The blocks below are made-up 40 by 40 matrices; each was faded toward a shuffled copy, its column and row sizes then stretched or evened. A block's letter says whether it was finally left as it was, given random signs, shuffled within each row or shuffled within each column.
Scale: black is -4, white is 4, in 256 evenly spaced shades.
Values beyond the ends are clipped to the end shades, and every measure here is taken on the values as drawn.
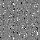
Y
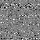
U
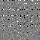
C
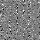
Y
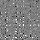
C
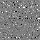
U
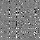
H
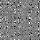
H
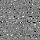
U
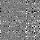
H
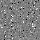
Y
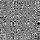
C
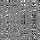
C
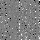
Y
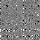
H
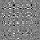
C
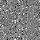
Y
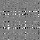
C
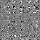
H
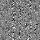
Y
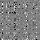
H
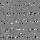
U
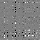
C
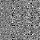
H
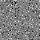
Y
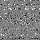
U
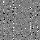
Y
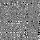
H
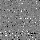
U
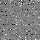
U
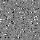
U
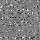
U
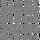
H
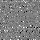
U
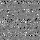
U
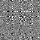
H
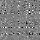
H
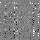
H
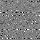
U
